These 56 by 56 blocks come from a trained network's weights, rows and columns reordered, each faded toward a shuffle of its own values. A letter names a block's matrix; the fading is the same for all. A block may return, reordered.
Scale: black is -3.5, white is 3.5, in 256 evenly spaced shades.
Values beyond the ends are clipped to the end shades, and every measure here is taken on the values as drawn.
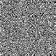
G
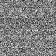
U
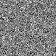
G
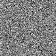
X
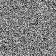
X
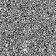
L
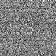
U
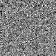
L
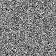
X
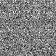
U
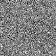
G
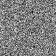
X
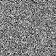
G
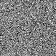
X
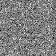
L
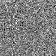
L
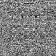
U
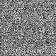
U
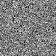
G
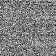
U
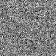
L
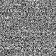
U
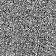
L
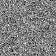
L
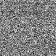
U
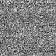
U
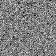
X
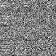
U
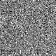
L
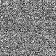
U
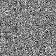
G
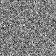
G
